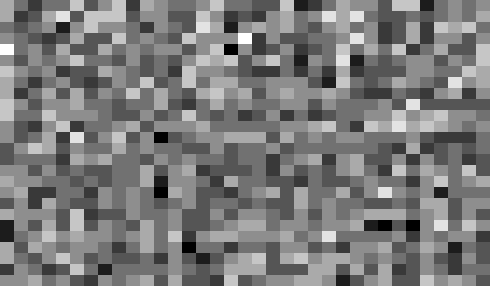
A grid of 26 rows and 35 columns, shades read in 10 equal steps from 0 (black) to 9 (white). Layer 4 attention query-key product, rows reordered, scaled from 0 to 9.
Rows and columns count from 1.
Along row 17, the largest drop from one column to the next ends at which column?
12
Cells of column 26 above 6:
2
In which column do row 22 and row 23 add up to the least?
14
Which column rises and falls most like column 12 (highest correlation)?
16
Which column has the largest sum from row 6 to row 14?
1
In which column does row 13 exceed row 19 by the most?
6
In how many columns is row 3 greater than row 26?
16
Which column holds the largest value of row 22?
24
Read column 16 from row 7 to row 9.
5 6 7
